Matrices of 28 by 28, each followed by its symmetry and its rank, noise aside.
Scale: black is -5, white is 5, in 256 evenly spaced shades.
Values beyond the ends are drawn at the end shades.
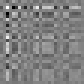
symmetric, rank one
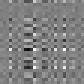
no symmetry, rank one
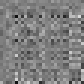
no symmetry, rank three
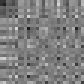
symmetric, rank two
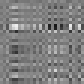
no symmetry, rank one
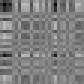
symmetric, rank one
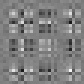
symmetric, rank one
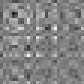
symmetric, rank three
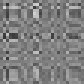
antisymmetric, rank two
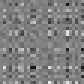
antisymmetric, rank two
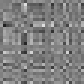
antisymmetric, rank two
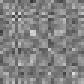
symmetric, rank three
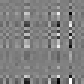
no symmetry, rank one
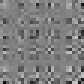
symmetric, rank two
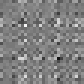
symmetric, rank two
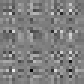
no symmetry, rank two
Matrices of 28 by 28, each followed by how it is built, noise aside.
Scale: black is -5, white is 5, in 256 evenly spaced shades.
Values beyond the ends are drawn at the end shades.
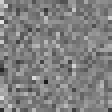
uneven columns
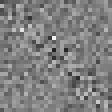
banded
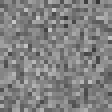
noise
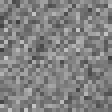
Hankel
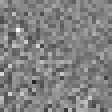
lower triangular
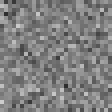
noise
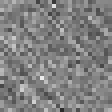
Toeplitz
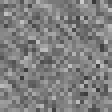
Toeplitz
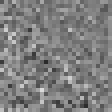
lower triangular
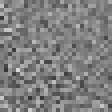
lower triangular
